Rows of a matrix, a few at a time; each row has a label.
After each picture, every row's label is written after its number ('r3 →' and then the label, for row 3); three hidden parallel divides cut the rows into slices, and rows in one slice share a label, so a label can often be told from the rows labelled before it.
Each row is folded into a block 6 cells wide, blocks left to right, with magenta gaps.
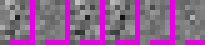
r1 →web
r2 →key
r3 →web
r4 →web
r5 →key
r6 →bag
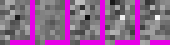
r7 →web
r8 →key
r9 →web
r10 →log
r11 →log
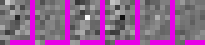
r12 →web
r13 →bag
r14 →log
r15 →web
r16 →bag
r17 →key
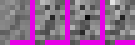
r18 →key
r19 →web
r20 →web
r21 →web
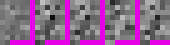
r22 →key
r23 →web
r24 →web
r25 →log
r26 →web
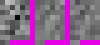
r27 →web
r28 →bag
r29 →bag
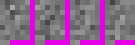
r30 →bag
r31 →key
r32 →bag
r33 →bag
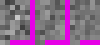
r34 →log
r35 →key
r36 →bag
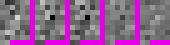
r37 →log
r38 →web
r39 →web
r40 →key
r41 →bag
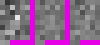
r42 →log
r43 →bag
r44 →bag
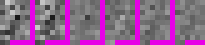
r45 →web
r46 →web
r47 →key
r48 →bag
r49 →key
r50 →key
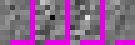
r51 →key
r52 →web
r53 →log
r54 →key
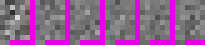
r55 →log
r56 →bag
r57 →key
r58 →bag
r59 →key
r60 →key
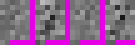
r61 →bag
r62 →web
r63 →key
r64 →web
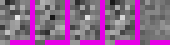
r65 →log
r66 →web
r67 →log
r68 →log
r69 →key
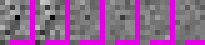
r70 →web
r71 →web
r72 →key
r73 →key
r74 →bag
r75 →key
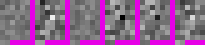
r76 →bag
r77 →log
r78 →bag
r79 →web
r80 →web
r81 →log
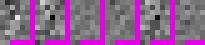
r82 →log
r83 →web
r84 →key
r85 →bag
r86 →web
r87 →key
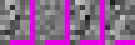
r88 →web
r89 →key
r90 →web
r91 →log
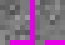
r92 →bag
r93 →bag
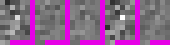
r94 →log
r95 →key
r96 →bag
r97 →log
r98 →bag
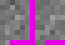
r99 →bag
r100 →bag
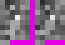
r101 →log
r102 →log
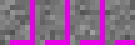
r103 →key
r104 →bag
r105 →bag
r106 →key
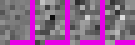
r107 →key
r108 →web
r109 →log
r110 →log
